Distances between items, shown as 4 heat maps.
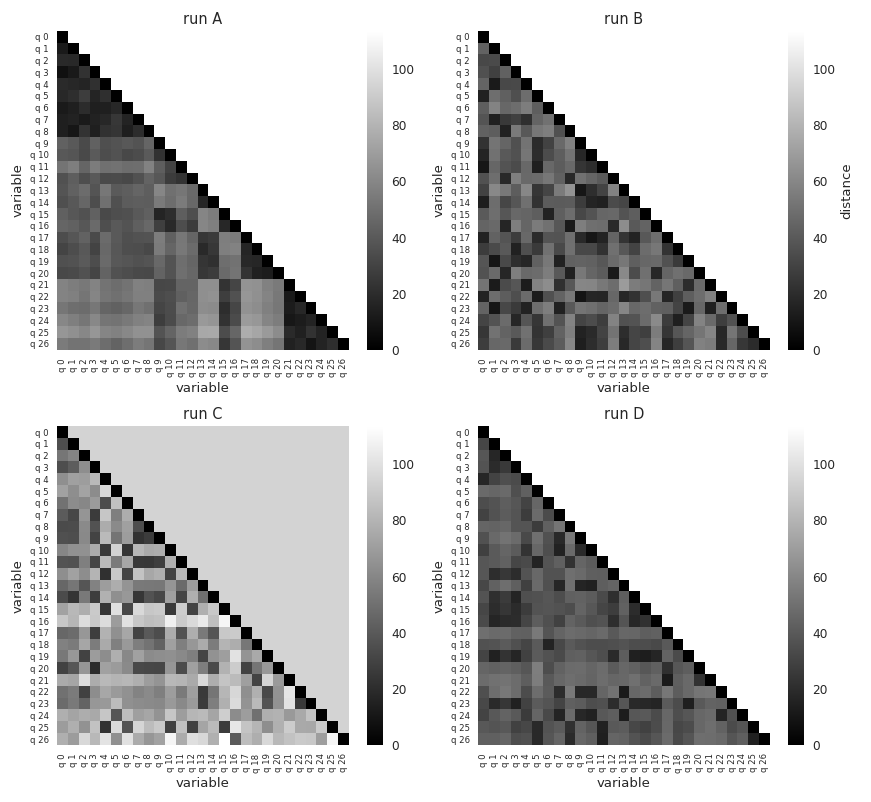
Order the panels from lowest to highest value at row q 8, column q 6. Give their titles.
run A, run D, run B, run C
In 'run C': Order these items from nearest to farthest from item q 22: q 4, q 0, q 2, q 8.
q 2, q 0, q 8, q 4
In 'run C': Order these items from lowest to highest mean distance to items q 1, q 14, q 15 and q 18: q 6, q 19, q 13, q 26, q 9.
q 9, q 6, q 13, q 19, q 26
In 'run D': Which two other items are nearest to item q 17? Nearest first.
q 21, q 20
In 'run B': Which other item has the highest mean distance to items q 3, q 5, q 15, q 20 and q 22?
q 21
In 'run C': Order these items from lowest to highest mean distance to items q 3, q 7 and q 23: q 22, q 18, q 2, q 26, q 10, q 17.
q 17, q 22, q 2, q 18, q 10, q 26
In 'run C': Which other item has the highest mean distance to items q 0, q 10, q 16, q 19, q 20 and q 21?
q 26
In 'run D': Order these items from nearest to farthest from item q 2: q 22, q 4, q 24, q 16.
q 16, q 4, q 24, q 22
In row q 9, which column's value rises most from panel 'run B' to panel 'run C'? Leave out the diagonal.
q 25
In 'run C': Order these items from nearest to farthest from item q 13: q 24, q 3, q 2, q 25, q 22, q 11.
q 22, q 2, q 11, q 3, q 25, q 24
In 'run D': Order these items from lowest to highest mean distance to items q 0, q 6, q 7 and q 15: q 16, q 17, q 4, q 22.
q 4, q 16, q 22, q 17
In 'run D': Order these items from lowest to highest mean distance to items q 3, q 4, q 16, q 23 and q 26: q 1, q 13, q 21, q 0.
q 1, q 0, q 13, q 21
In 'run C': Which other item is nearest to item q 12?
q 4
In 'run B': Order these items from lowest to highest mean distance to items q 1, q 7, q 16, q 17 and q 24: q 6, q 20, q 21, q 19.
q 19, q 21, q 20, q 6
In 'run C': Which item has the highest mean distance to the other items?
q 16
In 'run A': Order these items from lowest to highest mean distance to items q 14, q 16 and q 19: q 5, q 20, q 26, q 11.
q 20, q 5, q 11, q 26
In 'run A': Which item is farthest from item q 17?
q 25
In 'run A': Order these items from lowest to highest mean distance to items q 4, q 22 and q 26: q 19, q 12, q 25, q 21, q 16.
q 21, q 25, q 16, q 12, q 19
